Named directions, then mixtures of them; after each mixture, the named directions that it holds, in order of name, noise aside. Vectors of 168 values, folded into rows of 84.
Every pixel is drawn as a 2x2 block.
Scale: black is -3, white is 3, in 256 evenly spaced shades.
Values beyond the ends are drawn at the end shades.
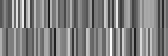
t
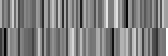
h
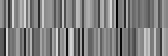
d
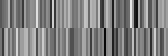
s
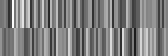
d, t.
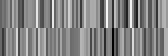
h, s.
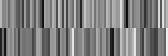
h, t.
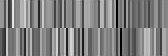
d.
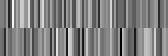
d, t.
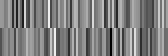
t.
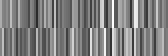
s, t.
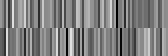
d.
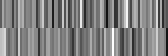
h, s.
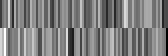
d, h.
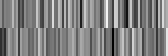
h, s.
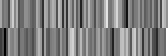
h.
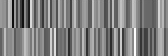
d, t.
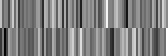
h.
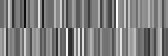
d.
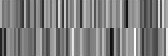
h, t.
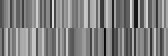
s.
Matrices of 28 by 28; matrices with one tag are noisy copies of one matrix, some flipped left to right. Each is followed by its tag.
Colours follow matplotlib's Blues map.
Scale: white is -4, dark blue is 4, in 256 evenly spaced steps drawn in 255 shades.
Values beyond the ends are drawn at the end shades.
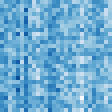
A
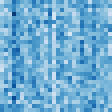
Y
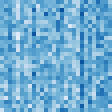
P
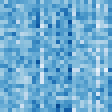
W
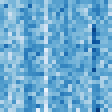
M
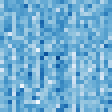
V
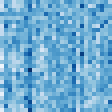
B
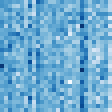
B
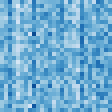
P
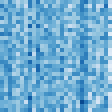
B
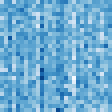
V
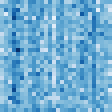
Y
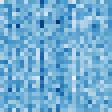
V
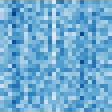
Y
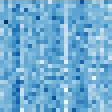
M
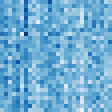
A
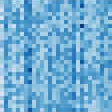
B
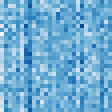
B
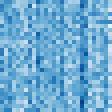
B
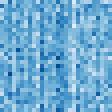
V
